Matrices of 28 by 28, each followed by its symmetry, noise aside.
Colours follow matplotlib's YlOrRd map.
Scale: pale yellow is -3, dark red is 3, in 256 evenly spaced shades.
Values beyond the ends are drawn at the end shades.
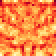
mirrored left to right.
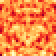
mirrored left to right.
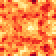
mirrored top to bottom.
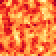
no symmetry.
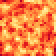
symmetric across the other diagonal.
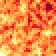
symmetric across the other diagonal.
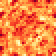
symmetric.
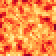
symmetric.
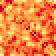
symmetric.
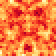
mirrored left to right.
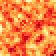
symmetric.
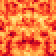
mirrored left to right.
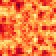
mirrored top to bottom.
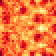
mirrored top to bottom.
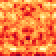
mirrored left to right.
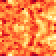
mirrored top to bottom.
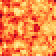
mirrored top to bottom.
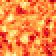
no symmetry.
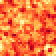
symmetric.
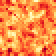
no symmetry.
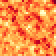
symmetric across the other diagonal.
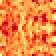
mirrored top to bottom.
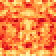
mirrored left to right.
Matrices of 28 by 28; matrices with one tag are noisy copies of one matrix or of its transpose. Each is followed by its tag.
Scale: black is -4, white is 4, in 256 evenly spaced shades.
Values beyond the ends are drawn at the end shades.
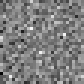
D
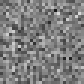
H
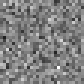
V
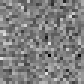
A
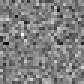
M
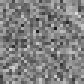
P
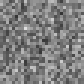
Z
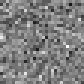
Z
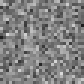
M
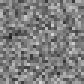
P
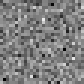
A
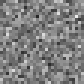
H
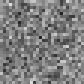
Z
